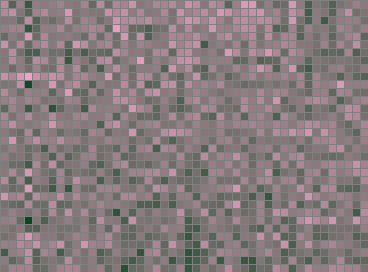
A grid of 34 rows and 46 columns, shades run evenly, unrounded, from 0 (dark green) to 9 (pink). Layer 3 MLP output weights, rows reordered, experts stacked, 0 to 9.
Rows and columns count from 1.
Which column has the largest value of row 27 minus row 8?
9
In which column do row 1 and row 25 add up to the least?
4
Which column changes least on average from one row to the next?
32
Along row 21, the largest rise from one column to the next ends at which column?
5
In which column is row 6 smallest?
26
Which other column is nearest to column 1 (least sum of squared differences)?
8
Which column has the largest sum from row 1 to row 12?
24
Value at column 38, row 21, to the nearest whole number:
6
